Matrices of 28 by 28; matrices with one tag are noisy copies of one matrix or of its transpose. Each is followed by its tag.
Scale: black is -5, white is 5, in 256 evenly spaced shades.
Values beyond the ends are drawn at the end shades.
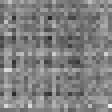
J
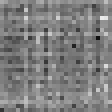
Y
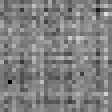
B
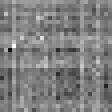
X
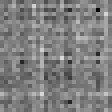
B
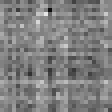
X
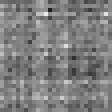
X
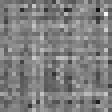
B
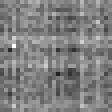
X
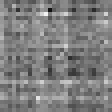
X
